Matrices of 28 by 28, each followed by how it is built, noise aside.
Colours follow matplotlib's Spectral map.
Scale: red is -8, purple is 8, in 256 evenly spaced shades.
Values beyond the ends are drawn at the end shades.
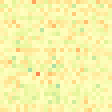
blocks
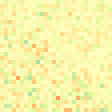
lower triangular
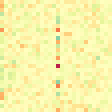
uneven columns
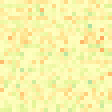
blocks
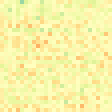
blocks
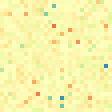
sparse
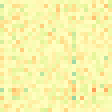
low rank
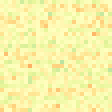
blocks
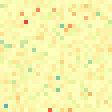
sparse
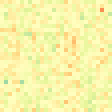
blocks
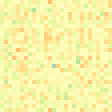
blocks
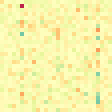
uneven columns
